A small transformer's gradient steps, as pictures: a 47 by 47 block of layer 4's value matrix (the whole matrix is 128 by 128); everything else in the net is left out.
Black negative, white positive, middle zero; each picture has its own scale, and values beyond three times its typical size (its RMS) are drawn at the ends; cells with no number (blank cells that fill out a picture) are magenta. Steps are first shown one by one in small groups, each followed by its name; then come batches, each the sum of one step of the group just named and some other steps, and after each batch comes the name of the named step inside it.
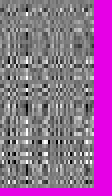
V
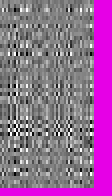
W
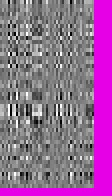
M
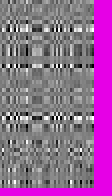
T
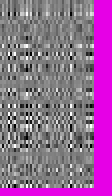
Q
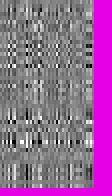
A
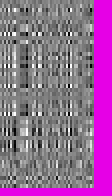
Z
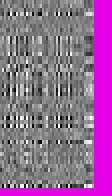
V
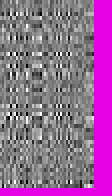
T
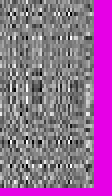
Z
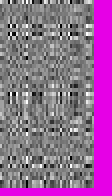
M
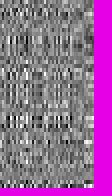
V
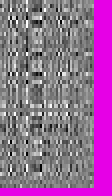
Z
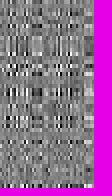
M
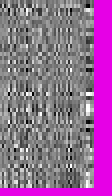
Q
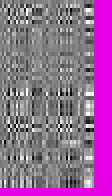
W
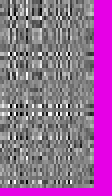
Q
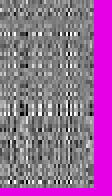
Z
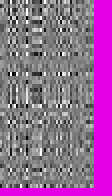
Q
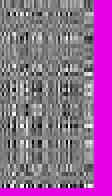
Z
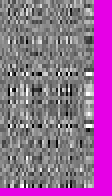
Q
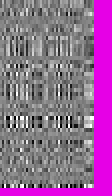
T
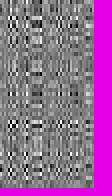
Z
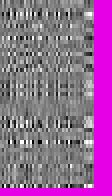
A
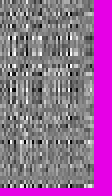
Z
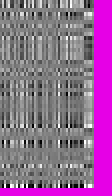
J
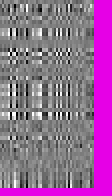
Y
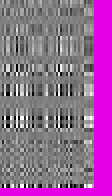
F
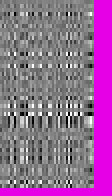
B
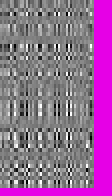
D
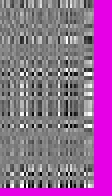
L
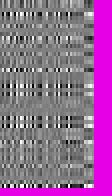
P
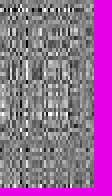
Y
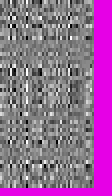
Y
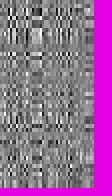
Y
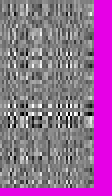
B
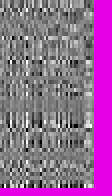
J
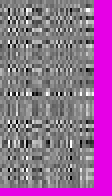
D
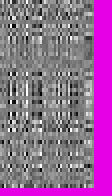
J
